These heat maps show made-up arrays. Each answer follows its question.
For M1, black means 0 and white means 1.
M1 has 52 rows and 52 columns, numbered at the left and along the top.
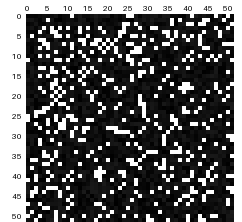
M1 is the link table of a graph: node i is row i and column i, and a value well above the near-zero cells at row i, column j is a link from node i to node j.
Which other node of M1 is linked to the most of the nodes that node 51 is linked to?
node 41
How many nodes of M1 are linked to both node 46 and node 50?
0
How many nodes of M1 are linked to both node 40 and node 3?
7
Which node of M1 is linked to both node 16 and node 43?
node 7
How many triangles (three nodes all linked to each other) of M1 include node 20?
4
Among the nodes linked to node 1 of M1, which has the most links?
node 5
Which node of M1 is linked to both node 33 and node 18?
node 38
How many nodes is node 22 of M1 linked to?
7
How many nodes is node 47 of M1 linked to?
9
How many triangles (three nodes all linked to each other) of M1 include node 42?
1
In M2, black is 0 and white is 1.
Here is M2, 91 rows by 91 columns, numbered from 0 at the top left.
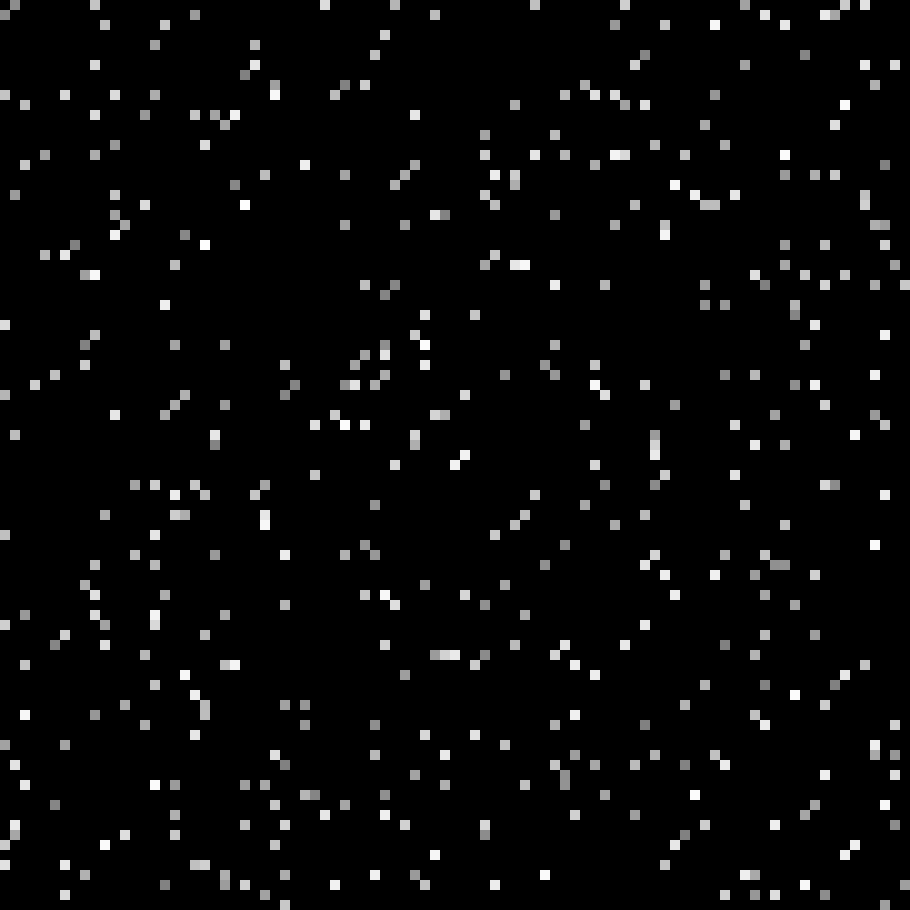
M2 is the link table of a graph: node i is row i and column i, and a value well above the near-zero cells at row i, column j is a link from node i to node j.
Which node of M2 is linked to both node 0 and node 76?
node 1
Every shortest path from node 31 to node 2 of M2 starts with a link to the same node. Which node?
node 47
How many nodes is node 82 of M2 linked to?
8
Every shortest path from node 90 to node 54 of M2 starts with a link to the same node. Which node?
node 28
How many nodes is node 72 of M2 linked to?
7
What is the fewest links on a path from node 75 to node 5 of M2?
2
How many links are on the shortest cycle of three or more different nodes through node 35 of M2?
4
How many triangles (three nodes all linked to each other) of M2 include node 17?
2
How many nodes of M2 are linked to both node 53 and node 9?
2
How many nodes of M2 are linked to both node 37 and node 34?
2
